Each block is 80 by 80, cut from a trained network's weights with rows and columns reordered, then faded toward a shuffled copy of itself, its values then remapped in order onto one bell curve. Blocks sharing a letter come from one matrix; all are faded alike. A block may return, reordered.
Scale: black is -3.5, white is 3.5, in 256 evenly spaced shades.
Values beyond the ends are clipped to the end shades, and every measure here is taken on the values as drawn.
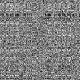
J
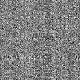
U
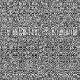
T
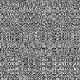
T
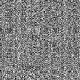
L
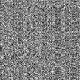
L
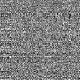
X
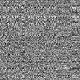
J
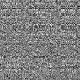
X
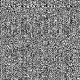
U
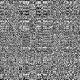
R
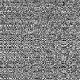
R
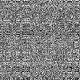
X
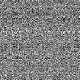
J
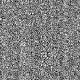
U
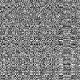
T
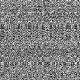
R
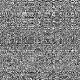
X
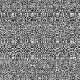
T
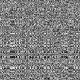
T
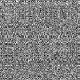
R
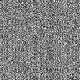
L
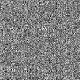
U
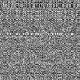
T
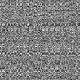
T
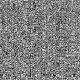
U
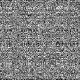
X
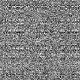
X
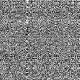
X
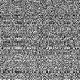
J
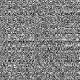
X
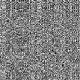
L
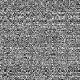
X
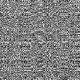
J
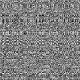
T
